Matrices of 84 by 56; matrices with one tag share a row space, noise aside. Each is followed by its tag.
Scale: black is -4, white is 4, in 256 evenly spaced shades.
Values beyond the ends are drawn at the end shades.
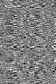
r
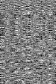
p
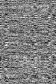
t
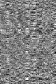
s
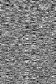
s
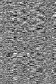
r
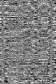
t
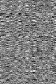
s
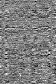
t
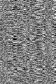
r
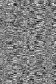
r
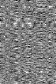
p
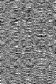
p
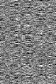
p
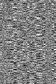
r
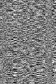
r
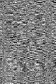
r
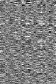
p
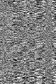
r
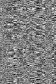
r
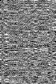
t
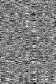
s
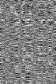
p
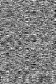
s
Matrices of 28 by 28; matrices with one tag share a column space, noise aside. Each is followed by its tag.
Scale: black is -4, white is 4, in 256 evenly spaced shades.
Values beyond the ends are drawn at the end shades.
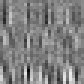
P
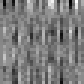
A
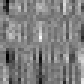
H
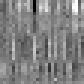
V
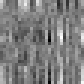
A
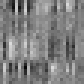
V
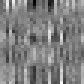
A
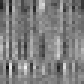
V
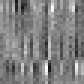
V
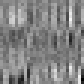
P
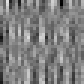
A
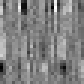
V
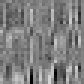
P
